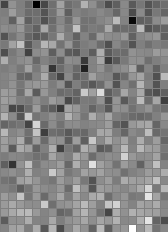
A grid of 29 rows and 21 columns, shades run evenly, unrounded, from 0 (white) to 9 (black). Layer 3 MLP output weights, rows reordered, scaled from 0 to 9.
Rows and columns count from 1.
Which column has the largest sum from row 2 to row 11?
11
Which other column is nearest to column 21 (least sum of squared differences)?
9
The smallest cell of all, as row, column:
29, 17
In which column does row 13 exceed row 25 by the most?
19
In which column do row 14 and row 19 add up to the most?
8
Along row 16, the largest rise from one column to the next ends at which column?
6
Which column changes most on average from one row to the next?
12
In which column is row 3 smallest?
15
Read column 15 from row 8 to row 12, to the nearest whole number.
6 4 6 6 5
